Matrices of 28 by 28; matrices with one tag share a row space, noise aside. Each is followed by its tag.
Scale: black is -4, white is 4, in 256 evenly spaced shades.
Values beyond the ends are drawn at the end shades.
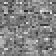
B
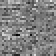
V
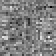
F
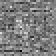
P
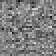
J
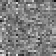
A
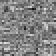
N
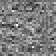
J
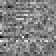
P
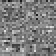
V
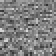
B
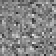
J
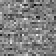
P
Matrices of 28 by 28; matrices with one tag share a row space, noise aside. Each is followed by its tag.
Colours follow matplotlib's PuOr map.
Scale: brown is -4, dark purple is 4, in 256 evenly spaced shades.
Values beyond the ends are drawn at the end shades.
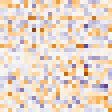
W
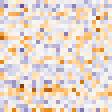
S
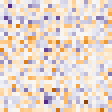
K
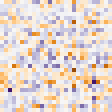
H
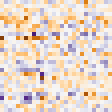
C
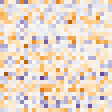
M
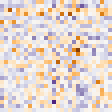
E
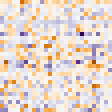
S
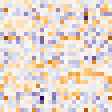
C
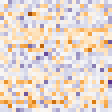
K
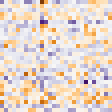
C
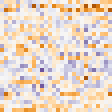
C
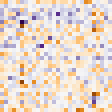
S
